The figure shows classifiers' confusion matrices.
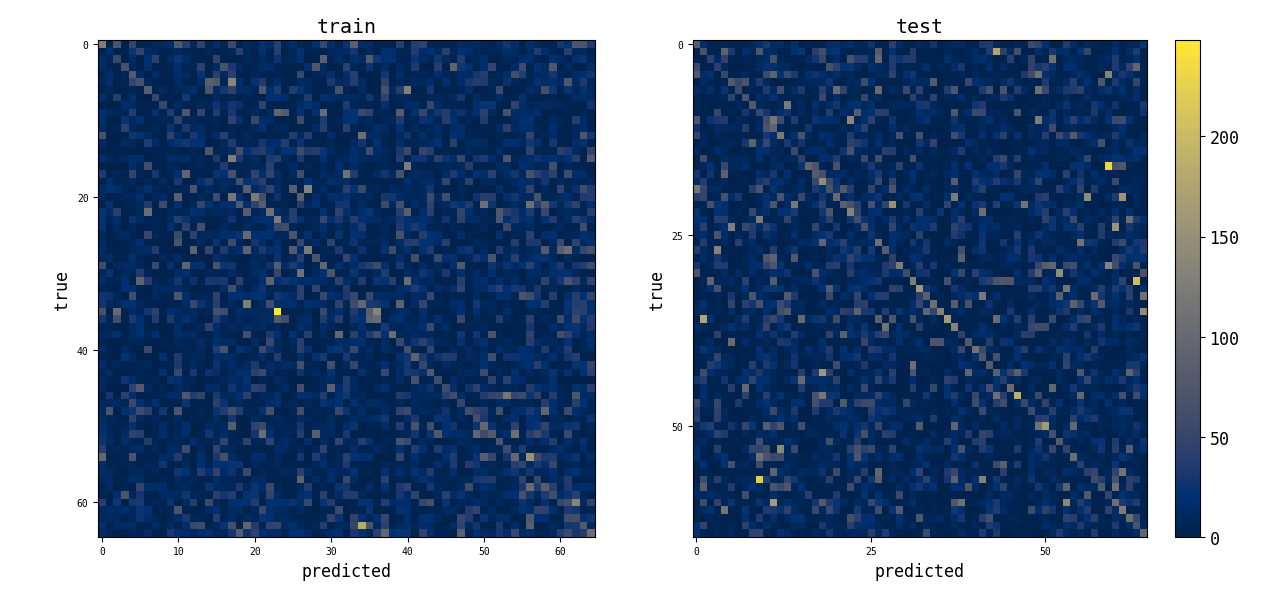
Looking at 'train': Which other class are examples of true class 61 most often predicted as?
10
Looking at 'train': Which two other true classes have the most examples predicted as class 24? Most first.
9, 36
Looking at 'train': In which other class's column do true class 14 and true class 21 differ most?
50
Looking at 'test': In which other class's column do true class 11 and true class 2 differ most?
26
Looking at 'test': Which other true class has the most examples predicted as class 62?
23
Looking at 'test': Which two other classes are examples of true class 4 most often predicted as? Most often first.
59, 49
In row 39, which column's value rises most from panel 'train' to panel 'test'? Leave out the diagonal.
5
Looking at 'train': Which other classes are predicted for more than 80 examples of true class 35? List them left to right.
2, 23, 36
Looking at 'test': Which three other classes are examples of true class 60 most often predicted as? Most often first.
11, 53, 38
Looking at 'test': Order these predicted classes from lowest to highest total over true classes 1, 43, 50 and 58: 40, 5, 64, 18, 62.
64, 40, 5, 62, 18
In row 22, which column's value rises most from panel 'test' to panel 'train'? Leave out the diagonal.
6
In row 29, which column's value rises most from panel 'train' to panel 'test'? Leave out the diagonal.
59
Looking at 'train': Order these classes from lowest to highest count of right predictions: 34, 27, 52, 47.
47, 52, 34, 27
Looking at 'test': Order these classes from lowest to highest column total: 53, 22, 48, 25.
48, 25, 53, 22
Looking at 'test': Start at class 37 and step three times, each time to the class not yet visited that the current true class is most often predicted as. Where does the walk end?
63
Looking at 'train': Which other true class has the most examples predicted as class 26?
30
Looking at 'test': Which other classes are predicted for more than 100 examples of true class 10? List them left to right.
11, 22, 49
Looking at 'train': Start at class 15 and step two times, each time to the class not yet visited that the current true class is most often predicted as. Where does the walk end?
32
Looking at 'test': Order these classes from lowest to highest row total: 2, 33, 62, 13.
13, 62, 2, 33
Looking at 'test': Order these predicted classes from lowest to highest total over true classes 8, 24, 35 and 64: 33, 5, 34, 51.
51, 34, 5, 33
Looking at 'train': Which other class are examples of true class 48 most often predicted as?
58
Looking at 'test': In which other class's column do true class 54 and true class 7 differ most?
9
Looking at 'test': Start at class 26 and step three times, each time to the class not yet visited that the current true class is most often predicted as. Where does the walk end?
15
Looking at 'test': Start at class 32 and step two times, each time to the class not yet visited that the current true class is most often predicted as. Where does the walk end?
12
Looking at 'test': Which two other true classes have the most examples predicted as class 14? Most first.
21, 28
